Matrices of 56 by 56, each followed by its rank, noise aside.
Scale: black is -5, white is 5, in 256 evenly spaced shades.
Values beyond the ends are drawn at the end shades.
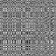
two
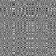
two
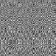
four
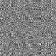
five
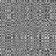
two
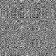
four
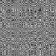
four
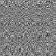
five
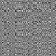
three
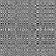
two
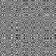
four
